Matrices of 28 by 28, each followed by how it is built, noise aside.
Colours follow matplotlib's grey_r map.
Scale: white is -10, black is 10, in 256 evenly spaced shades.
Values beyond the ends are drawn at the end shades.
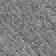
Toeplitz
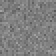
noise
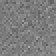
Hankel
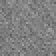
Toeplitz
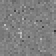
sparse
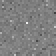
sparse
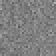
noise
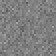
Hankel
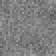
smooth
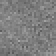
smooth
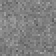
smooth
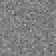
diagonal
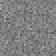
noise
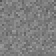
repeating columns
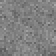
smooth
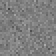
diagonal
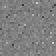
sparse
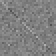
diagonal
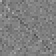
diagonal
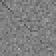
diagonal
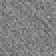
Toeplitz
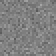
noise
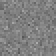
noise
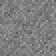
Hankel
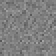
repeating columns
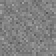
Toeplitz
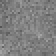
smooth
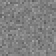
noise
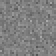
noise
